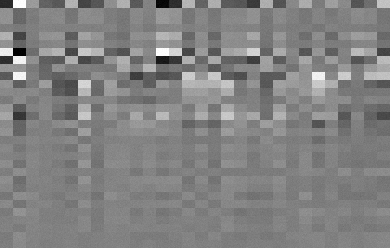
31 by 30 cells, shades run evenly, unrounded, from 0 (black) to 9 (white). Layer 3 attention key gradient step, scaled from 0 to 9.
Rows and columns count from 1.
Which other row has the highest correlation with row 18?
16
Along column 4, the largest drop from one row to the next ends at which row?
8
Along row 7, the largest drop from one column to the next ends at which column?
2
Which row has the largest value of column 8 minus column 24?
7
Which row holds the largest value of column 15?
10
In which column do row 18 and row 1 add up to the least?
13
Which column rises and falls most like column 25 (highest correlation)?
23
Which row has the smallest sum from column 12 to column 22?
1
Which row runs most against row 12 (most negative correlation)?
18
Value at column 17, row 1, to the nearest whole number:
6
